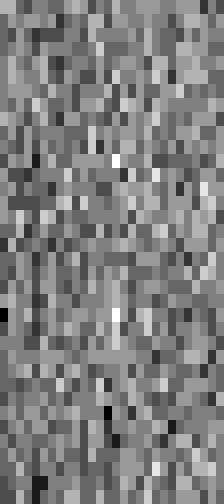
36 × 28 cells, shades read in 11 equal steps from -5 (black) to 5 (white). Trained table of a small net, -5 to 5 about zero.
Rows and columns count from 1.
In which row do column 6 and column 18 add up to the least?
35
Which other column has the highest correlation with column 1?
22
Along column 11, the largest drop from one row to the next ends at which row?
16
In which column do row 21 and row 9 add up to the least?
8
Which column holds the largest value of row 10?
12
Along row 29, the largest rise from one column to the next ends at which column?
28
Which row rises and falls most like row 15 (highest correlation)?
13
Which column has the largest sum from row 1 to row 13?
20
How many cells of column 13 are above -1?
28
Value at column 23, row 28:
-1
